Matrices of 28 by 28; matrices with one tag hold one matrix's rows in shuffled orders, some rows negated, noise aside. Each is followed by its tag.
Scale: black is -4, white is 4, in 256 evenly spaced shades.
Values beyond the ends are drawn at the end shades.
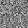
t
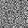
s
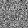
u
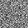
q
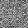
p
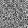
s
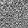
t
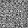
t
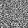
q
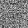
p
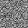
t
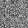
u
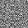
u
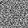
q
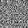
q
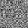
t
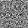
t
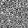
t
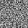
t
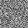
q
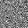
s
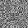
u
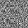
u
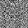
u
